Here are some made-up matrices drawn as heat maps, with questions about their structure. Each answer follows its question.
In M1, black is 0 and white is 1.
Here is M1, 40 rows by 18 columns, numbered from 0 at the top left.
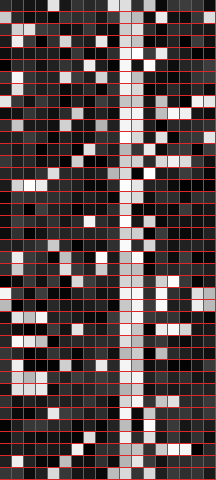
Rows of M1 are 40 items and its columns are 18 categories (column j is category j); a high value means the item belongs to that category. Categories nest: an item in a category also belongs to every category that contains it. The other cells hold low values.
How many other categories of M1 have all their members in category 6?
1
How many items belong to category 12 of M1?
10
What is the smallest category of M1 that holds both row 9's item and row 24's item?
13
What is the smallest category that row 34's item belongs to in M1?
4
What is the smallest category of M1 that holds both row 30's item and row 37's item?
11
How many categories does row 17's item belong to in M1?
1
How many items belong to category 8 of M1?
6
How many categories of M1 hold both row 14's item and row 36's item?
2
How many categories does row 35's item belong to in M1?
2
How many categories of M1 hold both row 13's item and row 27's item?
6
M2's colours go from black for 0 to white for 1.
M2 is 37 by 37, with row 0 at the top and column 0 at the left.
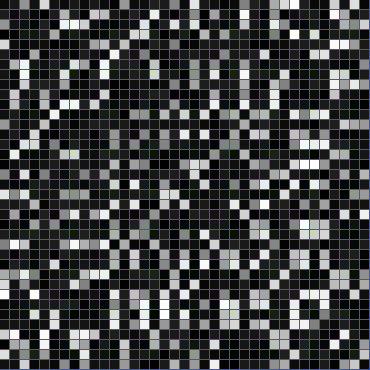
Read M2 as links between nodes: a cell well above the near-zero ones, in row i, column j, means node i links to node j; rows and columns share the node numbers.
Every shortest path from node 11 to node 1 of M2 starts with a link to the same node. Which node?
node 16
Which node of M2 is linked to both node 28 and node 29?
node 0
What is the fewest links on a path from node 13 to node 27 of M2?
2
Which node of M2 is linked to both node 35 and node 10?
node 4
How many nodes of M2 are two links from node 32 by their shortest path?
5
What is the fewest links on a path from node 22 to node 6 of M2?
3
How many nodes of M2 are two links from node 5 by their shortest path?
10
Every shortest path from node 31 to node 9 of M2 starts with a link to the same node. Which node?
node 3
